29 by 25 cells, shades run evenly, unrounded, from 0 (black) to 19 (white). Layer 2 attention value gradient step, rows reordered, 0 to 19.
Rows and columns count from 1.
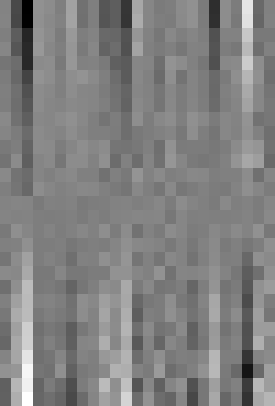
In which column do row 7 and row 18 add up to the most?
23
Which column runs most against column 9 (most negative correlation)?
15
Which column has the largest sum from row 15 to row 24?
3
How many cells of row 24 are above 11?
7
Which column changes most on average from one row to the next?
24
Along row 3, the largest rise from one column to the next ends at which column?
4
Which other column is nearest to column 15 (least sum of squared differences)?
1
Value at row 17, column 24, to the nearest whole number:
11
